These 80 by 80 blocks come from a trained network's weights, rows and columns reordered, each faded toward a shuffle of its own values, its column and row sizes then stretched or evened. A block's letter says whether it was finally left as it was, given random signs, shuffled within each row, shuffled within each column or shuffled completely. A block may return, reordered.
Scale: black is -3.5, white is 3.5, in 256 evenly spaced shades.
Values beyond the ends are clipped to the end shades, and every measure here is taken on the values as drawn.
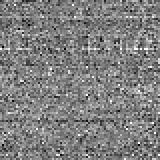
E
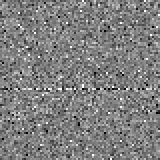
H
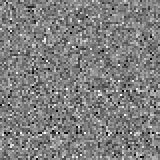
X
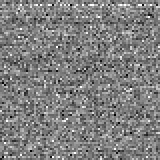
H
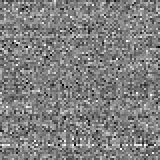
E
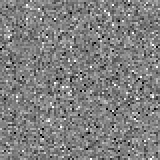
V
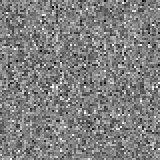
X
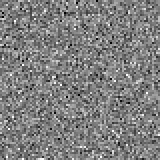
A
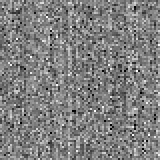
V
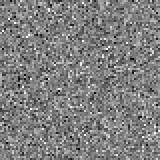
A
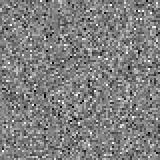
V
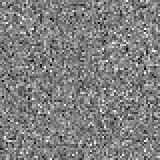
V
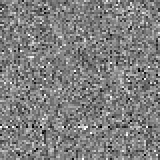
X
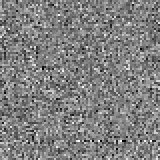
X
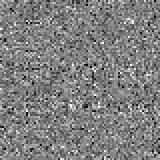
E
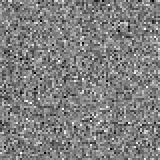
H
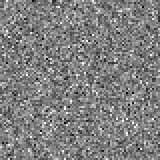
A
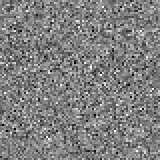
H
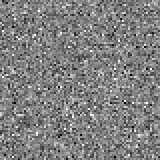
X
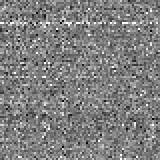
E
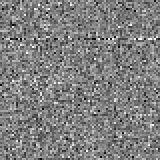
X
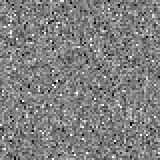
A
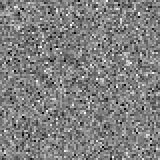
A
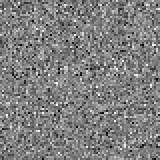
H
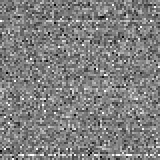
H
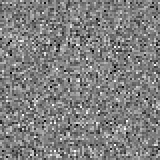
E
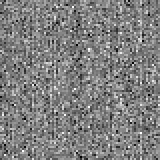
V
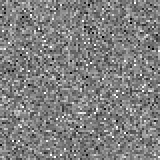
A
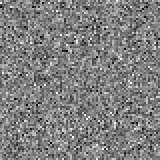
H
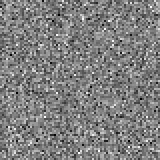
H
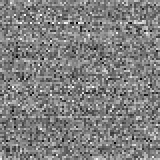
H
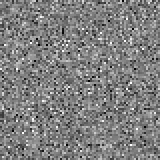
E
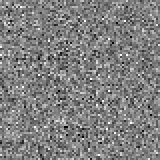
E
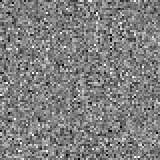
X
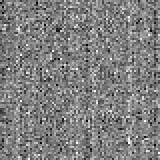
E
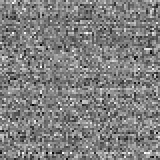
E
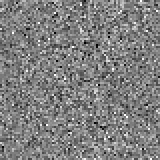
V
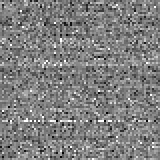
E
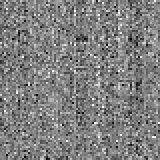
E
